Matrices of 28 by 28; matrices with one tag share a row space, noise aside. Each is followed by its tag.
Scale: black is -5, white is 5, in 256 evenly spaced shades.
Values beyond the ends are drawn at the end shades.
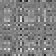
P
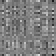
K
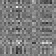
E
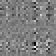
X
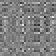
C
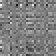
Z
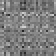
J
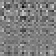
J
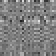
C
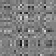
P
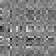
Z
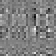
X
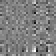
X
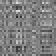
E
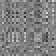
K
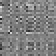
Z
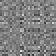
C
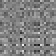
C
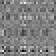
J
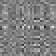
C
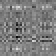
E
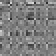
Z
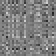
K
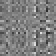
X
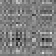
E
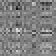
E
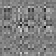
P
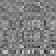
C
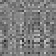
C
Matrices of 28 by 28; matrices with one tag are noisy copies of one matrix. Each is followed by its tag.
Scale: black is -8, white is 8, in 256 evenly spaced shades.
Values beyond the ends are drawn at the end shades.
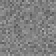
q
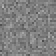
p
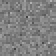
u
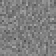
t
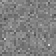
p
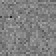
p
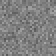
t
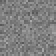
q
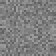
q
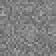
q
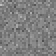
p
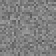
q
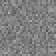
t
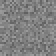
q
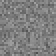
p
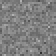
u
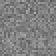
p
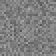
q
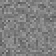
p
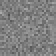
q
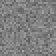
p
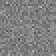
q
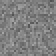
p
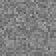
p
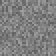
t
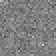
p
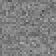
u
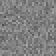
t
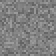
p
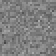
u
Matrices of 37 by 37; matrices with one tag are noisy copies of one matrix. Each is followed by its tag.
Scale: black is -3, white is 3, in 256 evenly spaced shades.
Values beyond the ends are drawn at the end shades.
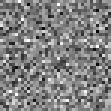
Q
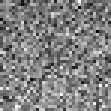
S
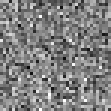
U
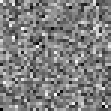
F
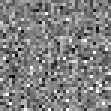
Q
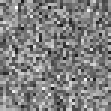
U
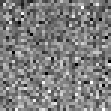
S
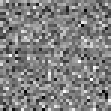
Q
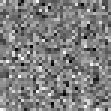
U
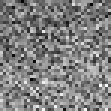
S
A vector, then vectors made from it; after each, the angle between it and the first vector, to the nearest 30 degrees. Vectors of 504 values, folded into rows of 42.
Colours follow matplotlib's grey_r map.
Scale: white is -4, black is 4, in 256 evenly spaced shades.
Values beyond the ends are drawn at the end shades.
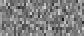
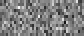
150 degrees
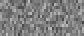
30 degrees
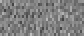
60 degrees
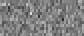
30 degrees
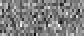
90 degrees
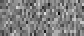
120 degrees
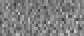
90 degrees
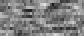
60 degrees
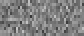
60 degrees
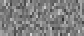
30 degrees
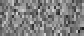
120 degrees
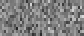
90 degrees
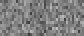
120 degrees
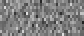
90 degrees
